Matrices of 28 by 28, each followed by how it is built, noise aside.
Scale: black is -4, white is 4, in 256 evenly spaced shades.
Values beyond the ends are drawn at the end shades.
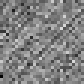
Hankel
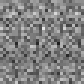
repeating columns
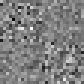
block diagonal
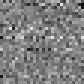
uneven rows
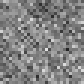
Toeplitz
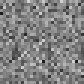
repeating columns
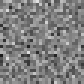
repeating columns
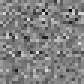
uneven rows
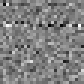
uneven rows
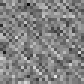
Toeplitz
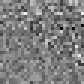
upper triangular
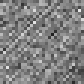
Hankel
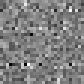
uneven rows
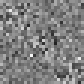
block diagonal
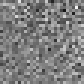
upper triangular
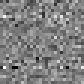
uneven rows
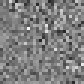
upper triangular
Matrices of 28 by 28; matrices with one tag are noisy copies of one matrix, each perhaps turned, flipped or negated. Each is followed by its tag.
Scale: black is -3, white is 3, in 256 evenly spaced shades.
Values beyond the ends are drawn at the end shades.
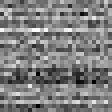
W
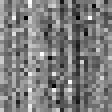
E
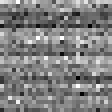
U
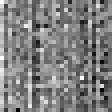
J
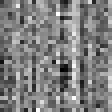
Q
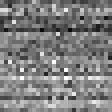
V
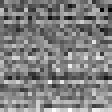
J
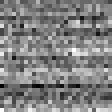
U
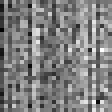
J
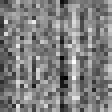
Q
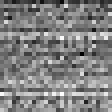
J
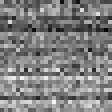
V
